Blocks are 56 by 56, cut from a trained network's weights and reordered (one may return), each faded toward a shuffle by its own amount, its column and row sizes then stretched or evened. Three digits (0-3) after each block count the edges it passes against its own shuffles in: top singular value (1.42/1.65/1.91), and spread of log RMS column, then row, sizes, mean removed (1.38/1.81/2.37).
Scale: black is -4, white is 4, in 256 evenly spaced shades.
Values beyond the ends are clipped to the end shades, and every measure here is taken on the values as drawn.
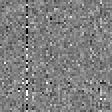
2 2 0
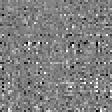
1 2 3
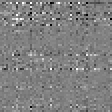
2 2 3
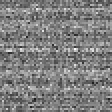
3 1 1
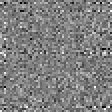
3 2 2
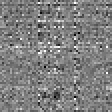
2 3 2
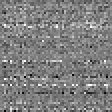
2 2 3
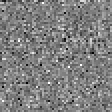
1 0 1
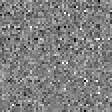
2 1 2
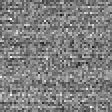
2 1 0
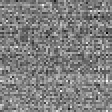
2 2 0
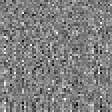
3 2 1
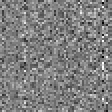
3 3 0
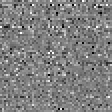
1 1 3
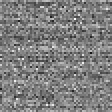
2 2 0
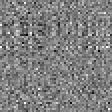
3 0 2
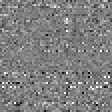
0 0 3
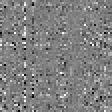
2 3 2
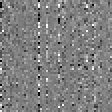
3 3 0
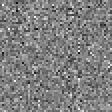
1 1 0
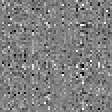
2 3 2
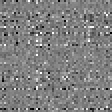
3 2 3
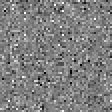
0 1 1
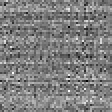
3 3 0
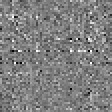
0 2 2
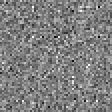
0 0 0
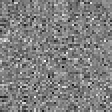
3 0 2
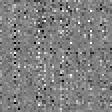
0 3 2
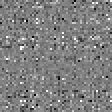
0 2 3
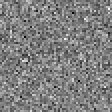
0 0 0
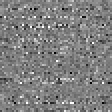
0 0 3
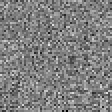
2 0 0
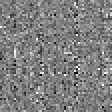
2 2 1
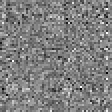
2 1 2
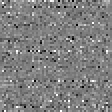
0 1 3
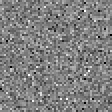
0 0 0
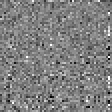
2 2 2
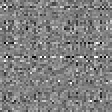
3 1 3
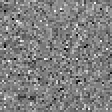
1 1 1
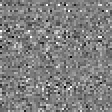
2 1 3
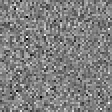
2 2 0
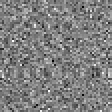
3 0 0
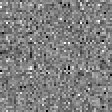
3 1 1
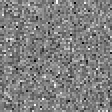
0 0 0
